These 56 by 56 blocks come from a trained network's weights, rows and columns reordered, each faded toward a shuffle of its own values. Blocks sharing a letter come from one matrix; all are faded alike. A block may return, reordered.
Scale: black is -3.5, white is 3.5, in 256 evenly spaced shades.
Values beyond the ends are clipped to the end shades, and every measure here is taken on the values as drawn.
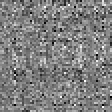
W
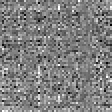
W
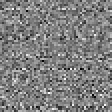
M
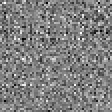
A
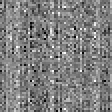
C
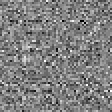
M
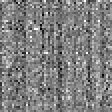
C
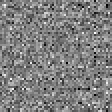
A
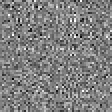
A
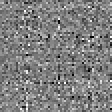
W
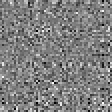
A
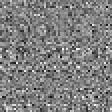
M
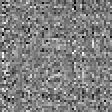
W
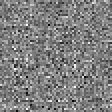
A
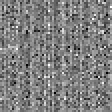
C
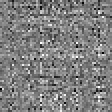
W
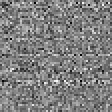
M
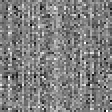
C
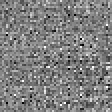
W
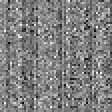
C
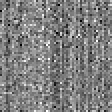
C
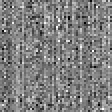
C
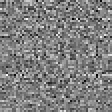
M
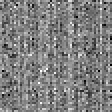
C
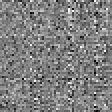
W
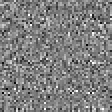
A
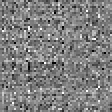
W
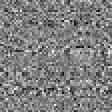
M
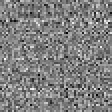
M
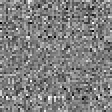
A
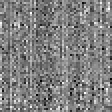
C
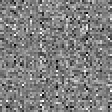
W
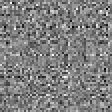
M
